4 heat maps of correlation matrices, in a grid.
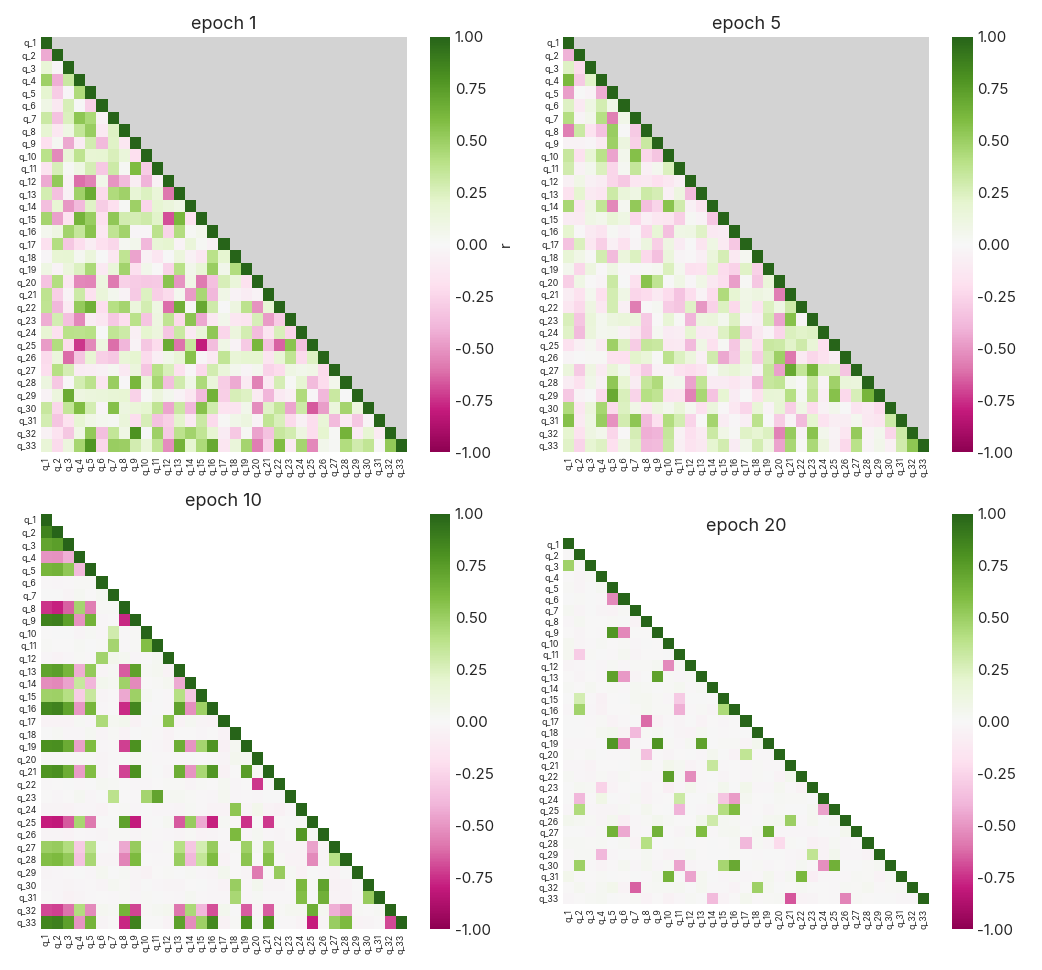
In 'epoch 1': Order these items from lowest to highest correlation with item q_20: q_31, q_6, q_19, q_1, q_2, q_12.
q_1, q_19, q_31, q_6, q_2, q_12
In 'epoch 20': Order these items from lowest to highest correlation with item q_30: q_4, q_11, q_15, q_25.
q_11, q_4, q_15, q_25
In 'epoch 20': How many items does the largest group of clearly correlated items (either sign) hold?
7
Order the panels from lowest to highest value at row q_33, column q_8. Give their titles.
epoch 10, epoch 5, epoch 20, epoch 1
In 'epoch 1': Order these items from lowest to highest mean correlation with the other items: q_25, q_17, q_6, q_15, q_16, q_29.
q_25, q_6, q_17, q_29, q_15, q_16
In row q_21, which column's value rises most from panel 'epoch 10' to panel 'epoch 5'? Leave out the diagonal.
q_32
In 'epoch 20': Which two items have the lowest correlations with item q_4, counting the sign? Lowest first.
q_29, q_23
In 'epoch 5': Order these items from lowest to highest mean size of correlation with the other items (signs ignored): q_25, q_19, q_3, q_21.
q_3, q_19, q_25, q_21
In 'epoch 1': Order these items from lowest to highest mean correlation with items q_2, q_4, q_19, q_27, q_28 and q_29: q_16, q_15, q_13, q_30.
q_15, q_13, q_30, q_16
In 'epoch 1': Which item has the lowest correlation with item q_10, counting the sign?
q_2
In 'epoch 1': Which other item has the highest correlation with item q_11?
q_9
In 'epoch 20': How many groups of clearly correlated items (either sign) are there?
8
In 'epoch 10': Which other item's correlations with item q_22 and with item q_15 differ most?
q_20
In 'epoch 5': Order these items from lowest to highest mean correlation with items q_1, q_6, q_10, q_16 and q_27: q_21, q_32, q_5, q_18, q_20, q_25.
q_20, q_5, q_25, q_18, q_21, q_32
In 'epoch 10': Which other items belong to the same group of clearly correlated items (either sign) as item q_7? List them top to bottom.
q_10, q_11, q_23
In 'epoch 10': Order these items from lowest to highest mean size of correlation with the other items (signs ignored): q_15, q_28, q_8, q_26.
q_26, q_15, q_28, q_8
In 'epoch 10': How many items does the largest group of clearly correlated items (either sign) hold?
18
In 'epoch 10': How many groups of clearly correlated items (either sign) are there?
5
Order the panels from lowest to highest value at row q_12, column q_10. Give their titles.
epoch 20, epoch 1, epoch 5, epoch 10
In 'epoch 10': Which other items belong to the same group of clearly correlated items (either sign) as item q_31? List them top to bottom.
q_18, q_24, q_26, q_30
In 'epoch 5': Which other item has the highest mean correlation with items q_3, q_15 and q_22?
q_21
